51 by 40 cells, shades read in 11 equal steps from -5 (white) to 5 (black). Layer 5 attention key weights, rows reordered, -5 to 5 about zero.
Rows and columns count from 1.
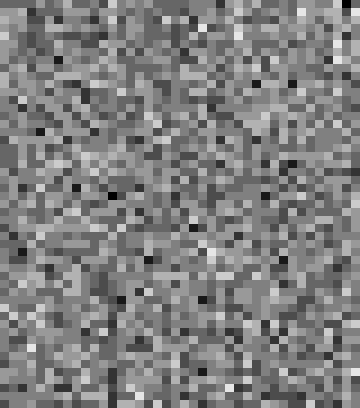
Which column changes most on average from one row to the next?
7
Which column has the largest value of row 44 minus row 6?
38
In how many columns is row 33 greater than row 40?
15
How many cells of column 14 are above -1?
34
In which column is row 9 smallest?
29
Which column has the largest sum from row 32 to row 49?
13
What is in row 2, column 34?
-4
